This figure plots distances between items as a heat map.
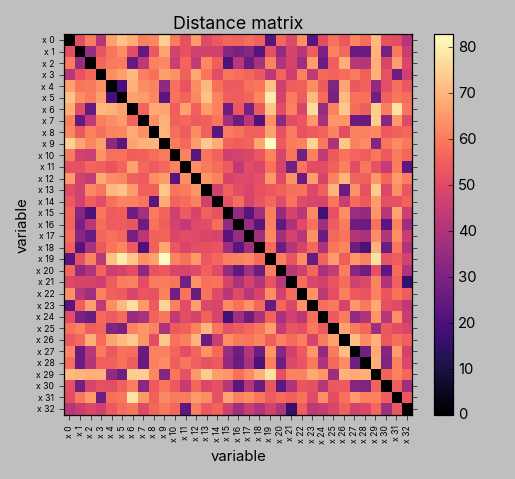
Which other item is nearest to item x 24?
x 15
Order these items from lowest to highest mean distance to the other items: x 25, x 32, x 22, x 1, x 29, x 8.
x 1, x 32, x 22, x 25, x 8, x 29
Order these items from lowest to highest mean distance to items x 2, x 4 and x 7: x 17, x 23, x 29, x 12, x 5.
x 17, x 5, x 12, x 29, x 23
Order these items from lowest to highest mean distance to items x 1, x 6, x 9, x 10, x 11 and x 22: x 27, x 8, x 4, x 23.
x 27, x 4, x 8, x 23
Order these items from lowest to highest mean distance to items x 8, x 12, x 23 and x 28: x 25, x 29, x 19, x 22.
x 22, x 19, x 25, x 29
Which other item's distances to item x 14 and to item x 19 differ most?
x 8
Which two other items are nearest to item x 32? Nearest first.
x 21, x 11
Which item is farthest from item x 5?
x 19
